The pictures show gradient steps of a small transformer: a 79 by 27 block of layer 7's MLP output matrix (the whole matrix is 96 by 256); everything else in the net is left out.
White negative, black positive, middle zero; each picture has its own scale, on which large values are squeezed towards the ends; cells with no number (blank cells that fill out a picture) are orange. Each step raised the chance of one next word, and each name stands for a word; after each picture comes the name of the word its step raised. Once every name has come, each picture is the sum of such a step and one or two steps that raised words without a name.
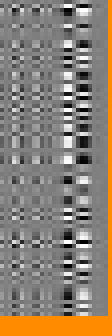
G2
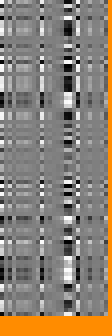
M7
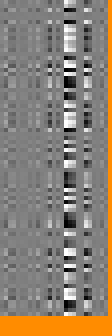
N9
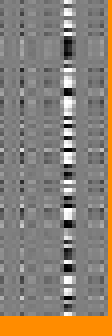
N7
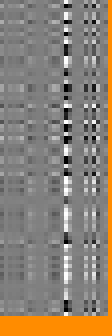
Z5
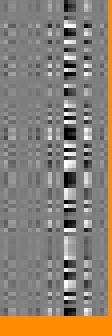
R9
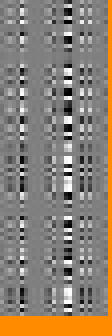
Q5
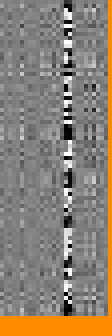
R9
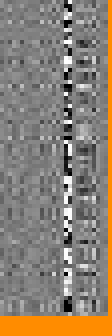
Z5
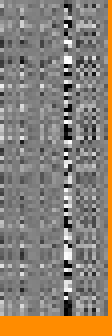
R9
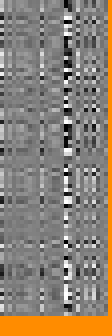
Q5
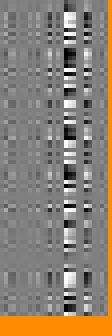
N7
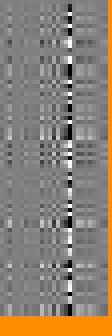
R9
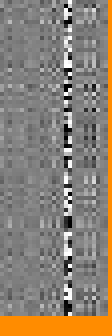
N9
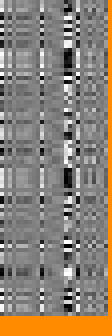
G2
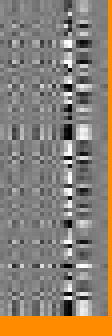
R9
